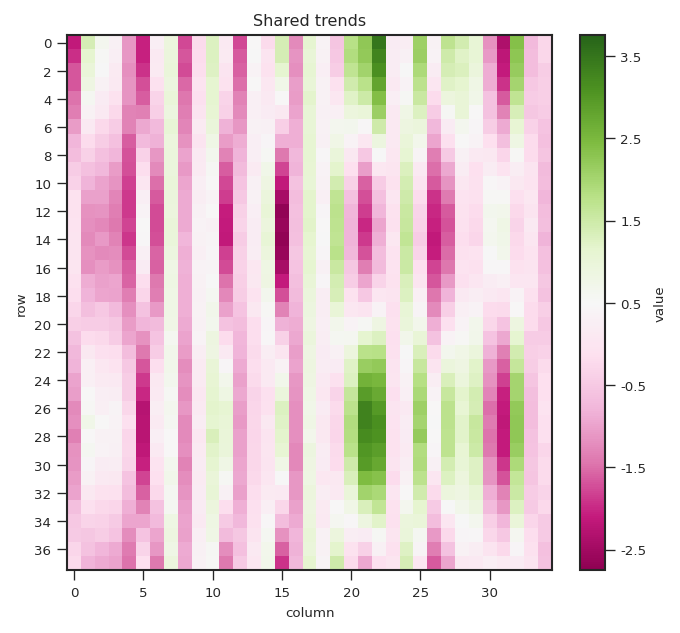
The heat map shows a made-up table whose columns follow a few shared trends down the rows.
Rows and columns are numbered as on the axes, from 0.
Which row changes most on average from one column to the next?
0
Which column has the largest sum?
22
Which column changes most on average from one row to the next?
21
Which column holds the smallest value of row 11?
15
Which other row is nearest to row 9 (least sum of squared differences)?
37
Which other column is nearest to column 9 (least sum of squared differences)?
18
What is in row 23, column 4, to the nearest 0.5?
-0.5
